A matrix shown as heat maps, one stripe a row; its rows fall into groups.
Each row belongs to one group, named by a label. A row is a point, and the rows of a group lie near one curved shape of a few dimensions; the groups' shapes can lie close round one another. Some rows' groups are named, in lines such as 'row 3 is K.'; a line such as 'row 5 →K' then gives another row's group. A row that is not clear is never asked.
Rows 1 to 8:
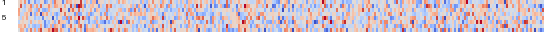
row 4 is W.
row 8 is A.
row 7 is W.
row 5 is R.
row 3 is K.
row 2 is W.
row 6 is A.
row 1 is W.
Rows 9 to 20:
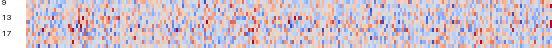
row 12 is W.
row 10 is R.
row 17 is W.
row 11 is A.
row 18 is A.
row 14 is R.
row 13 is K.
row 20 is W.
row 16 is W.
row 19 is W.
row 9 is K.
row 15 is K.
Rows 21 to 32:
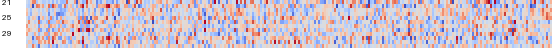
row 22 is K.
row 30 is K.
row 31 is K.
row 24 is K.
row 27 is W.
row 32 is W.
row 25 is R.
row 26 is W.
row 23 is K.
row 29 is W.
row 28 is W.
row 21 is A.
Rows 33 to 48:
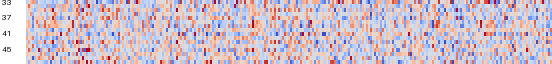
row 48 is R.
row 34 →W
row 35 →K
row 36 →A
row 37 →K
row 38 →W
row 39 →W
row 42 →W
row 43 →K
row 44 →W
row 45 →W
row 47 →K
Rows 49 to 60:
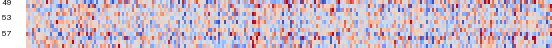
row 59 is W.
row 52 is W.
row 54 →W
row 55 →K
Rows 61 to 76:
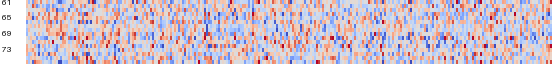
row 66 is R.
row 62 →W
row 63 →K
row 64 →W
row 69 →A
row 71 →K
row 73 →W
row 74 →W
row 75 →R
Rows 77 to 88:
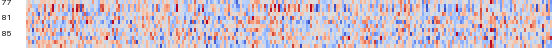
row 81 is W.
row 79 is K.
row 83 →K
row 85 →K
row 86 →R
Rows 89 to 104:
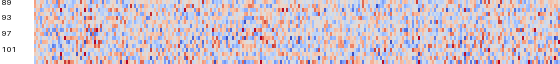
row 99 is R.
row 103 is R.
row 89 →W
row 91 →K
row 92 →K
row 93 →K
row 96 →W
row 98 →W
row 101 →K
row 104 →A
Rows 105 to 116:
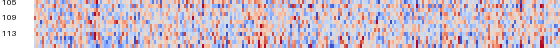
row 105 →W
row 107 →W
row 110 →K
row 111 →W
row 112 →K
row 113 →W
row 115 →A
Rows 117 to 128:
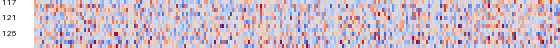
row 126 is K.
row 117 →K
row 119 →A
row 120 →K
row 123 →A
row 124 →K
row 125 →K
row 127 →A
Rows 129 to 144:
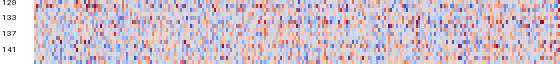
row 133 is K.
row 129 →K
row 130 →W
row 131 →R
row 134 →A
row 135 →R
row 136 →A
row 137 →R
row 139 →K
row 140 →A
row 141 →K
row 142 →R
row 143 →A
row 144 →R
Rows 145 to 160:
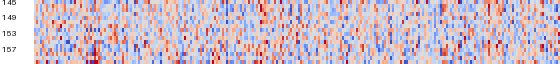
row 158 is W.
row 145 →A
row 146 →W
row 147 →W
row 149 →R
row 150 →W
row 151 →K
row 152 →R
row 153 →R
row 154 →K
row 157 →A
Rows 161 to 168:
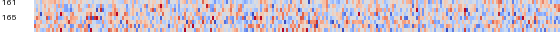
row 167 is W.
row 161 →A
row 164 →K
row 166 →A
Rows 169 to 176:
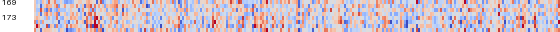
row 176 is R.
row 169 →R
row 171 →W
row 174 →R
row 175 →W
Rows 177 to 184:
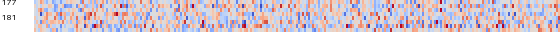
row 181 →K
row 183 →A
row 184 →K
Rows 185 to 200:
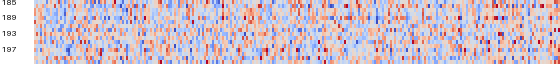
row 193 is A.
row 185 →R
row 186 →A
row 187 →W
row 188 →W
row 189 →A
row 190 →W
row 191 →W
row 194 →W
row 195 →K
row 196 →K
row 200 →R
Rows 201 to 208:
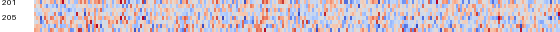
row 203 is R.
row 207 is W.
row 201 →A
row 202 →W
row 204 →K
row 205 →A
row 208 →W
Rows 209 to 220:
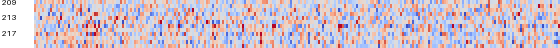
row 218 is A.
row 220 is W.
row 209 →A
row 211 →W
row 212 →R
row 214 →R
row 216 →W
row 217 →W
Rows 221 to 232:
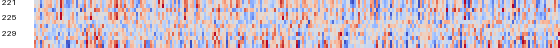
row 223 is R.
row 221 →K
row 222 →K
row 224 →K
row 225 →K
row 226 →A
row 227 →R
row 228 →R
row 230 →W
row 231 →R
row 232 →R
